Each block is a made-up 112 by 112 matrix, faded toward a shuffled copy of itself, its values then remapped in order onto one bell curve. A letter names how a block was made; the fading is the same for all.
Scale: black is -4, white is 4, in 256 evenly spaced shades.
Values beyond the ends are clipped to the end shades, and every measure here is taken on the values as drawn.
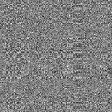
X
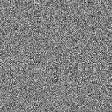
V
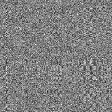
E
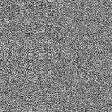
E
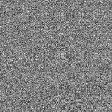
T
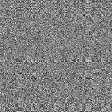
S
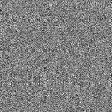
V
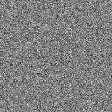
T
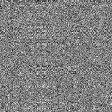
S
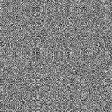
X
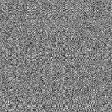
X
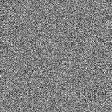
T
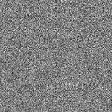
V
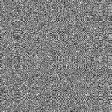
X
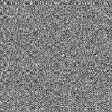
X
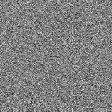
T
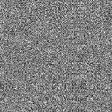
E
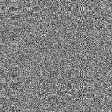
E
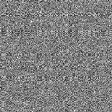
S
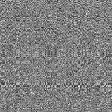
X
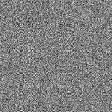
V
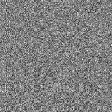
E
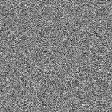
V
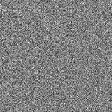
T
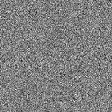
V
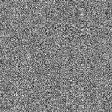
T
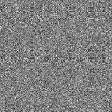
S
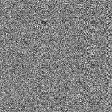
E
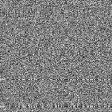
S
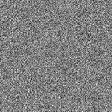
T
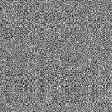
X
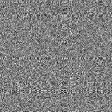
S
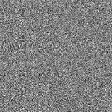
T
